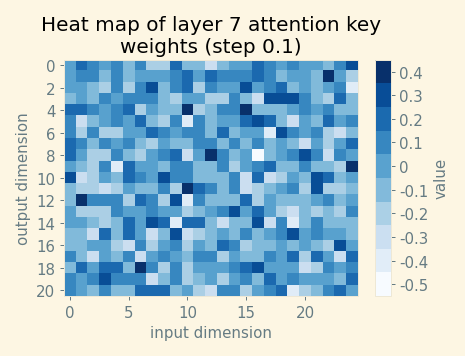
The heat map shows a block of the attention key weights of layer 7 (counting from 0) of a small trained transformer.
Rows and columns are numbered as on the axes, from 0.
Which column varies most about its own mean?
10
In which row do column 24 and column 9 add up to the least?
14
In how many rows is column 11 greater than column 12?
9
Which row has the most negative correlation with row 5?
11
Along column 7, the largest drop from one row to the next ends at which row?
15
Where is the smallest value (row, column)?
8, 16
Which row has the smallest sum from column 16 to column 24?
13
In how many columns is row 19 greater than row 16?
13
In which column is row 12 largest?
1
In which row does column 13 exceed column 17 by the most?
6
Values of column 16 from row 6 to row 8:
0 0.1 -0.5
